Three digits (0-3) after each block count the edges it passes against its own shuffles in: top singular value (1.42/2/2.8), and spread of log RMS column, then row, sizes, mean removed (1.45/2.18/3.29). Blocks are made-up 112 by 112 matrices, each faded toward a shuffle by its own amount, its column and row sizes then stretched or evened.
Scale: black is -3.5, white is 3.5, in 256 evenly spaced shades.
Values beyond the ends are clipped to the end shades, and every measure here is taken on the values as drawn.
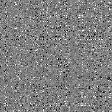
1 2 2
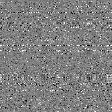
2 0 2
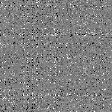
1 2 2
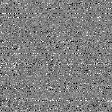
0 1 3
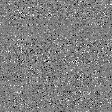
1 1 2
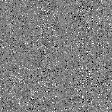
0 2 1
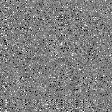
2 1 2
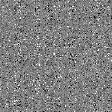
1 2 1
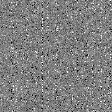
0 2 0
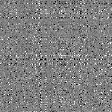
2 2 2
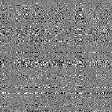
2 2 3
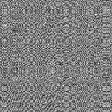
3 0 2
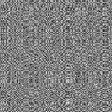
3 2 1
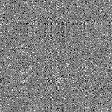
2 1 1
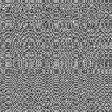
3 1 0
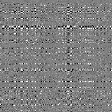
3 2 3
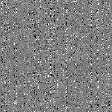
0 3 1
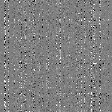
1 3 1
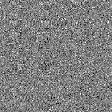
2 1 1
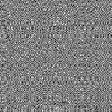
3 0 1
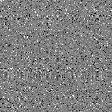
2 0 1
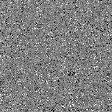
1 1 1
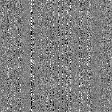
1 3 0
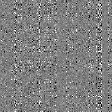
2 3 2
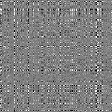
3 3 3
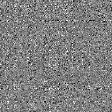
1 2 2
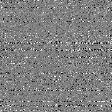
1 1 3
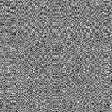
3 0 0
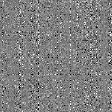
1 3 2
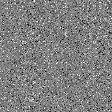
0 1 1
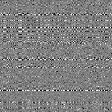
3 0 3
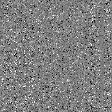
0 2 0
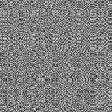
3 0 2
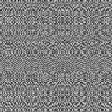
3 1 3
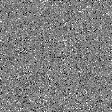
1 1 1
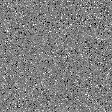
0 1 0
